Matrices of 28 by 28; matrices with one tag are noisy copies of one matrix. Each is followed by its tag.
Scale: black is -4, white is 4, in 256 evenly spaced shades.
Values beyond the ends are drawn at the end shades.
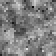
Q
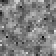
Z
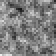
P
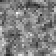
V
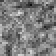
V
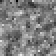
V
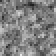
V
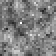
Q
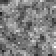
Z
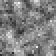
Q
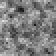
P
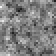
P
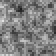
P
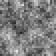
Q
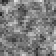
Z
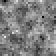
Z
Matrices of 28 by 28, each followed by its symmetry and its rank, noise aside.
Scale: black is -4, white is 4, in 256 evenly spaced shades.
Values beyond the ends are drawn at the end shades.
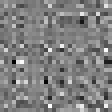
no symmetry, rank four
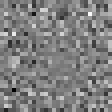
antisymmetric, rank six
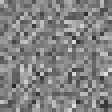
symmetric, rank eight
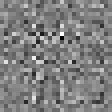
no symmetry, rank four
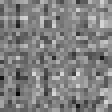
no symmetry, rank four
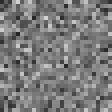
symmetric, rank eight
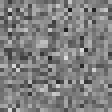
no symmetry, rank six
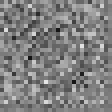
symmetric, rank eight
